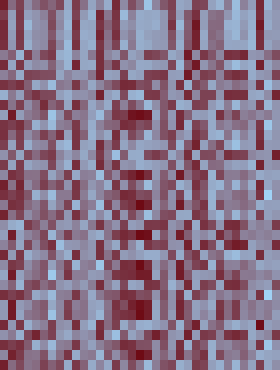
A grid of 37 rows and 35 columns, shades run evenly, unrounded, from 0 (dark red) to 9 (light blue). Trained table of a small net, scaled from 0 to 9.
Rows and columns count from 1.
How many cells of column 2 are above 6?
10
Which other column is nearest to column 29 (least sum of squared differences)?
31
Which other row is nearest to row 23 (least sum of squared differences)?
29
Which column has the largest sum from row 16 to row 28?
34
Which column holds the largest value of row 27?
13
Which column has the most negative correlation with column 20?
15
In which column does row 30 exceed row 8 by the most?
24
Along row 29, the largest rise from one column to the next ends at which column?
25
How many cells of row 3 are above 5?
22
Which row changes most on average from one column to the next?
3
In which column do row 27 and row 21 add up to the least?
18
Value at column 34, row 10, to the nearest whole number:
6
